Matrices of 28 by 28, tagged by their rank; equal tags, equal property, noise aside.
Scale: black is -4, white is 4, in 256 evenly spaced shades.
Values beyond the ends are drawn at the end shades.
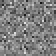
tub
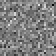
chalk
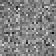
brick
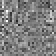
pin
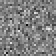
tub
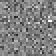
pin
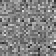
tub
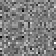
pin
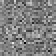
chalk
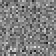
chalk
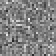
chalk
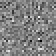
chalk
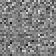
tub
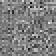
pin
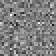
brick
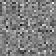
brick
